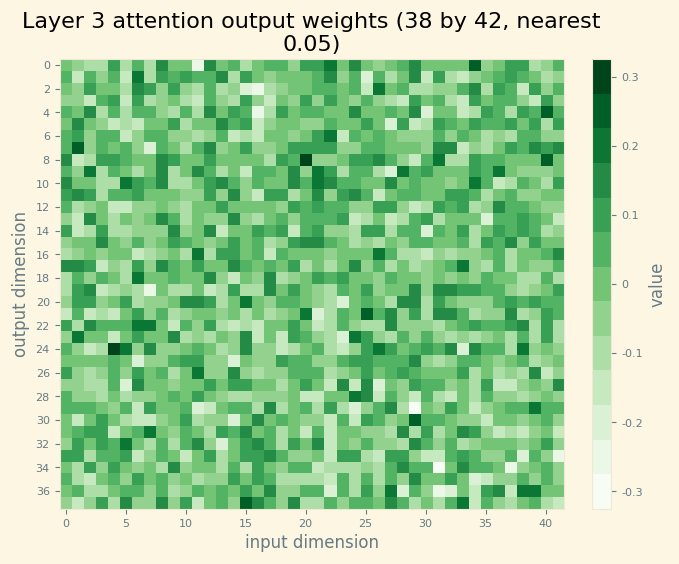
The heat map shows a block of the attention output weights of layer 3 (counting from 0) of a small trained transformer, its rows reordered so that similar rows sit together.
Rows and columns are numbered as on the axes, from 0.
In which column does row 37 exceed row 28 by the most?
15
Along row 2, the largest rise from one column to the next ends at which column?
26
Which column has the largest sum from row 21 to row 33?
25
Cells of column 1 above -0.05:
19
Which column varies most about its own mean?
29
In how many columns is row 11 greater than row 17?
20
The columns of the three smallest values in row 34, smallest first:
31, 37, 21
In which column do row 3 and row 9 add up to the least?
27
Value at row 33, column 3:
0.05
